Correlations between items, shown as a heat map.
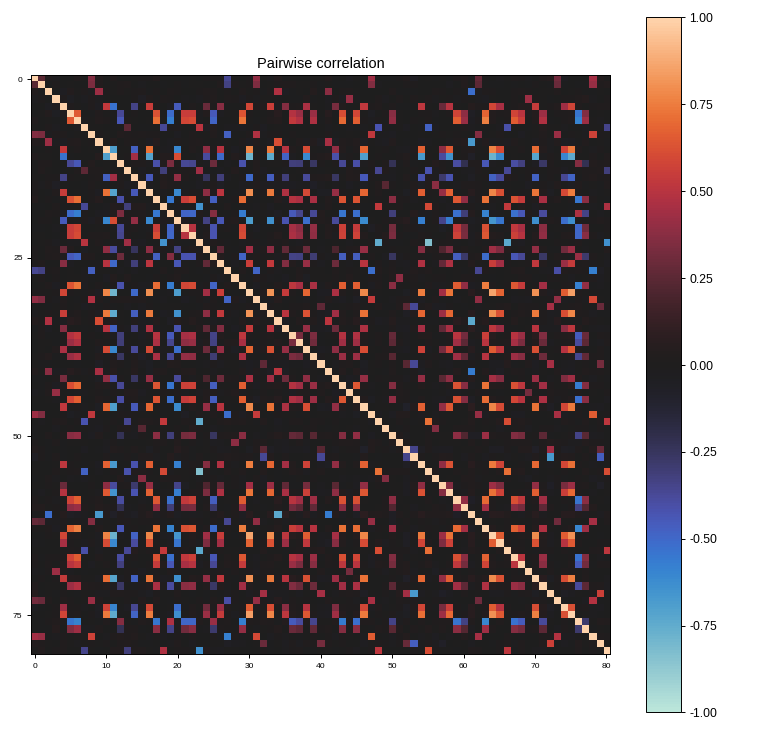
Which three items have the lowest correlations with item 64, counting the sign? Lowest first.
11, 20, 14
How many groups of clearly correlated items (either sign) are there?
9
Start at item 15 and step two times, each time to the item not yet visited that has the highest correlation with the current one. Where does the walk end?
49
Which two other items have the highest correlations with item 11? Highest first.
20, 14
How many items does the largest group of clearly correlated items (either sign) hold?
23
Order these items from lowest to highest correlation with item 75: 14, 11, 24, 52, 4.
11, 14, 52, 24, 4
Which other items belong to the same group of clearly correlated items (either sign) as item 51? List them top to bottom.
28
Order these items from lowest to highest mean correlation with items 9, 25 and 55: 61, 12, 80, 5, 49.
61, 5, 49, 12, 80
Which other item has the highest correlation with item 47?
78
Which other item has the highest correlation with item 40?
72
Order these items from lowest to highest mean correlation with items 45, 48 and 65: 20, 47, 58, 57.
20, 47, 57, 58
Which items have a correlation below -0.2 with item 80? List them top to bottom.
7, 13, 23
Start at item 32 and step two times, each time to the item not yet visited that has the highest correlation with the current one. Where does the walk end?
79
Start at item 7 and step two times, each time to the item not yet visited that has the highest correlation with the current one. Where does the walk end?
13
